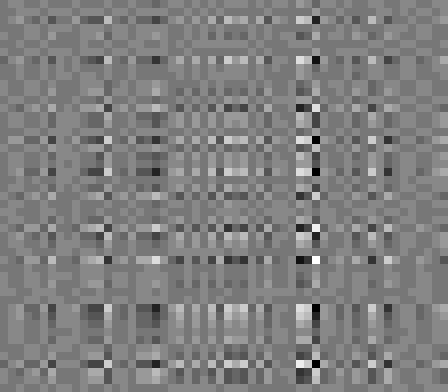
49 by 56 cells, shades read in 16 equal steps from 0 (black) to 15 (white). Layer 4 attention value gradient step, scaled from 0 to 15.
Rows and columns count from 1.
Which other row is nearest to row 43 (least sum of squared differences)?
24
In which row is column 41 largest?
46
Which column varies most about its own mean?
40
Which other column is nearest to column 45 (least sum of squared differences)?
34
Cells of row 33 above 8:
19
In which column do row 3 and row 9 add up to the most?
38
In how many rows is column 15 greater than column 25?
18
